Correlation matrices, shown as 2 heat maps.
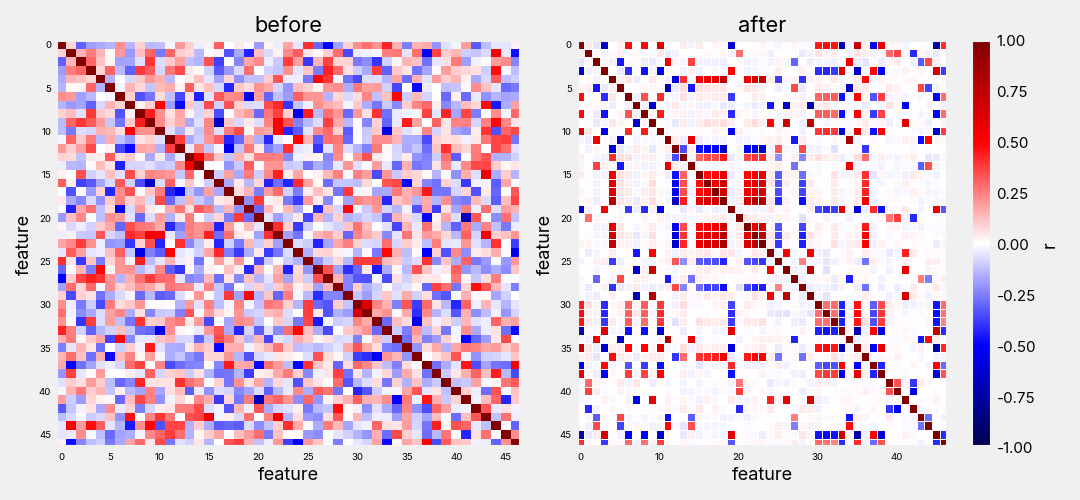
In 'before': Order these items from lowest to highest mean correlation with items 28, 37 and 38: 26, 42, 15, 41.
26, 15, 42, 41
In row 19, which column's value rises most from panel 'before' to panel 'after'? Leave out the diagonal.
33
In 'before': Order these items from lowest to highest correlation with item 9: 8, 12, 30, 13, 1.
13, 30, 12, 1, 8
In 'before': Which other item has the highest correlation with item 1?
44
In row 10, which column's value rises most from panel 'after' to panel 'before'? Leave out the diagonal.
45
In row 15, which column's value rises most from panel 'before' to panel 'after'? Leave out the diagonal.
18
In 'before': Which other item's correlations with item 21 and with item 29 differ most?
22
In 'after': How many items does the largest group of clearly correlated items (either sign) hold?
15
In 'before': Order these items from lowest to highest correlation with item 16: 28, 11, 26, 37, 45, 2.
2, 37, 28, 26, 45, 11
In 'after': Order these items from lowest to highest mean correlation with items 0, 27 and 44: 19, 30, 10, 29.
19, 29, 30, 10
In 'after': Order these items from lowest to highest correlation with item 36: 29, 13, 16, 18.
29, 13, 16, 18
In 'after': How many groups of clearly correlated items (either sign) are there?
5
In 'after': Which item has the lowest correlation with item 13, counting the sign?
12
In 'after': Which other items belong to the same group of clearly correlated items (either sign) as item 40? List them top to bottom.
1, 20, 39, 42
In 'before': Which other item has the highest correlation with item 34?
6
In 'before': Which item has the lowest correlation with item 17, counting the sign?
12
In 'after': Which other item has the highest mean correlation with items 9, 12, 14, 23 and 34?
11
